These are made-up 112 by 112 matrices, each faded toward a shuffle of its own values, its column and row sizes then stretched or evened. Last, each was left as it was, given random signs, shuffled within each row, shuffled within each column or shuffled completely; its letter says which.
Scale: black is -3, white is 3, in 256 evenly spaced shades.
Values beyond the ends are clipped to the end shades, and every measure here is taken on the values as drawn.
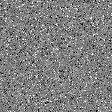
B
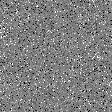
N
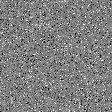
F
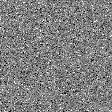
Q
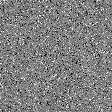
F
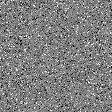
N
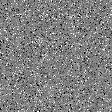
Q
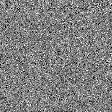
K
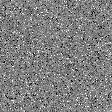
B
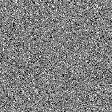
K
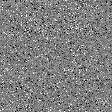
Q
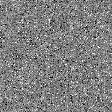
K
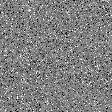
N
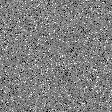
F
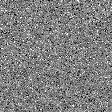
B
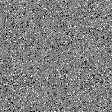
K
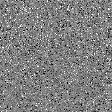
K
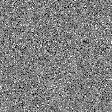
K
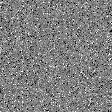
N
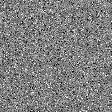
N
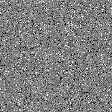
K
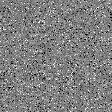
K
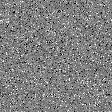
B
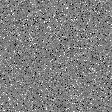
F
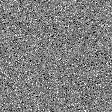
F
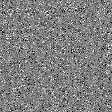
K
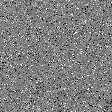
B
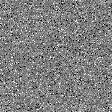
K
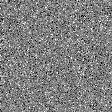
N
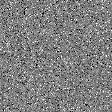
N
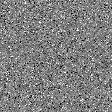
K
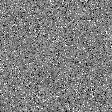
N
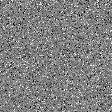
Q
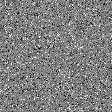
Q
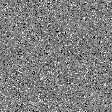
Q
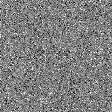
Q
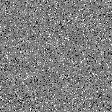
Q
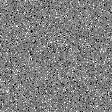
K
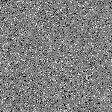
F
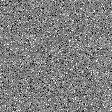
F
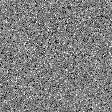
F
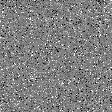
Q
